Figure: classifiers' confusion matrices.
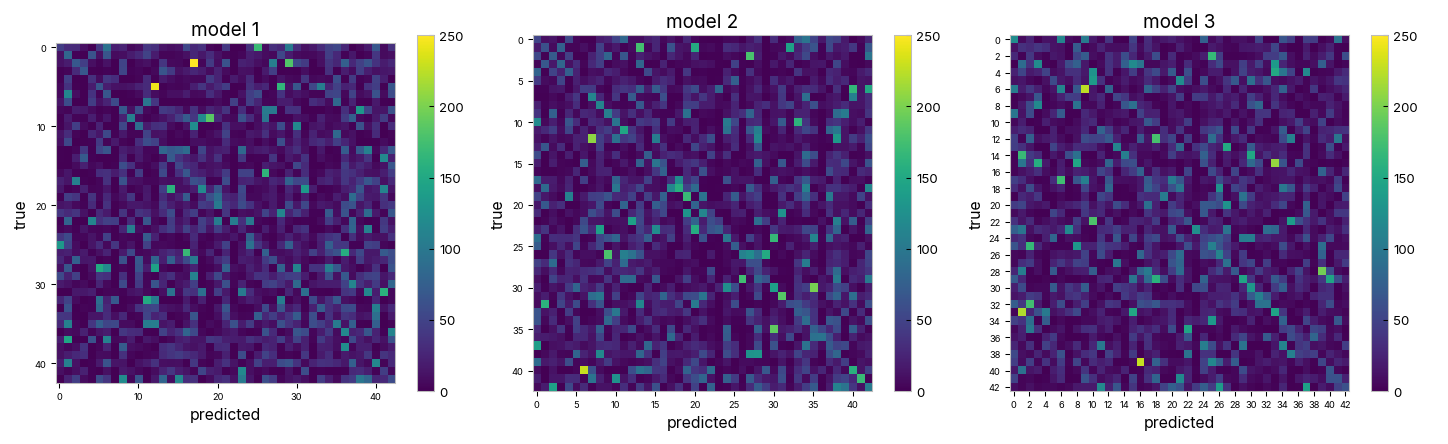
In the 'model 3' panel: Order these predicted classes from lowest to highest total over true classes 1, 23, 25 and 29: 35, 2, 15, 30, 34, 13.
35, 30, 13, 34, 15, 2
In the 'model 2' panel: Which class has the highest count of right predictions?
31
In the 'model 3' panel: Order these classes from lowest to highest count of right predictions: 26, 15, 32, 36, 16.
36, 15, 16, 32, 26
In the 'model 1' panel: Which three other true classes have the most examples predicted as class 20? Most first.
22, 19, 18
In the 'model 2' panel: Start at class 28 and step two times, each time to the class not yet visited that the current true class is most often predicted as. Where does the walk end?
27
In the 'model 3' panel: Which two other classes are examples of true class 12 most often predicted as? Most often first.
18, 35
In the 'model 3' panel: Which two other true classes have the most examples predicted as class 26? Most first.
42, 18
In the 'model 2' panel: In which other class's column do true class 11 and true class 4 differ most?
28
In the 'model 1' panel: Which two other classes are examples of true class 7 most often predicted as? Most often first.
11, 35
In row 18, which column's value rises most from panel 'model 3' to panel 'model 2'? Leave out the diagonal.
42
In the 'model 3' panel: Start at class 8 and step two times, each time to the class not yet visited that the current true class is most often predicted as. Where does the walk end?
33
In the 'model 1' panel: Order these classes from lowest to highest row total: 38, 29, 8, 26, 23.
38, 23, 8, 29, 26
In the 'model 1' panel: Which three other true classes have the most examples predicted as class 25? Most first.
0, 34, 6
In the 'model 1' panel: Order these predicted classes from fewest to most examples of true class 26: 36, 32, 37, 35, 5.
5, 37, 32, 35, 36
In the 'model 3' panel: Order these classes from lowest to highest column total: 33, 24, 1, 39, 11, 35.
35, 11, 39, 33, 24, 1
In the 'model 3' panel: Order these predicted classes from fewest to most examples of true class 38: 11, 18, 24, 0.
11, 18, 24, 0
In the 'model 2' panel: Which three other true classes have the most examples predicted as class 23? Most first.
6, 22, 30
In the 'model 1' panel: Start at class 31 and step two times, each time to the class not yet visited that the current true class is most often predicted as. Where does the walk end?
23
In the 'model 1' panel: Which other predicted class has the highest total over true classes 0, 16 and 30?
26
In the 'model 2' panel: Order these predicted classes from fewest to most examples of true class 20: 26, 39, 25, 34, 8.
26, 39, 25, 34, 8
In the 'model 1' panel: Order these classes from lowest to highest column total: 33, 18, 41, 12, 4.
4, 33, 18, 41, 12
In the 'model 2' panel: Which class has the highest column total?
38
